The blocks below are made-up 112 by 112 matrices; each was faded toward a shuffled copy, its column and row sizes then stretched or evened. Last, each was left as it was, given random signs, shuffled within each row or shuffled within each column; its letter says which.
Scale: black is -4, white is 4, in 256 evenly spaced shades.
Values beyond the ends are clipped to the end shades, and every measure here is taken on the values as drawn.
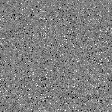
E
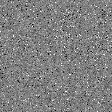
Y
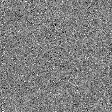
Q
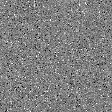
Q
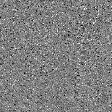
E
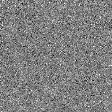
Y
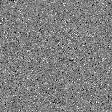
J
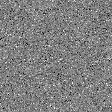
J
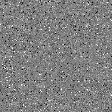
E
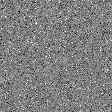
Q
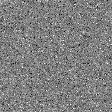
J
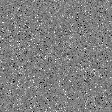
Q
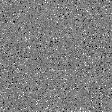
Y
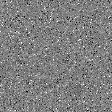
Y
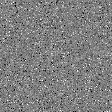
Y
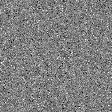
Q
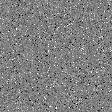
Q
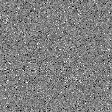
E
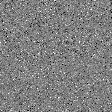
J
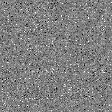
E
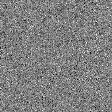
Q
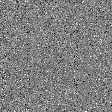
Q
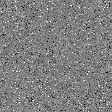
Y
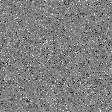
J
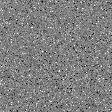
J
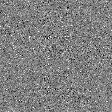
Y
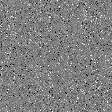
Q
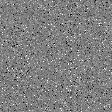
Q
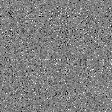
E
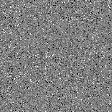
Y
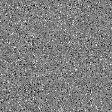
Y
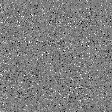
Y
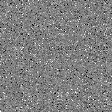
E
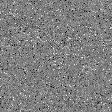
J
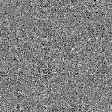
E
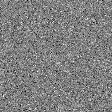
J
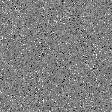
Q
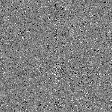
Y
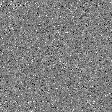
J
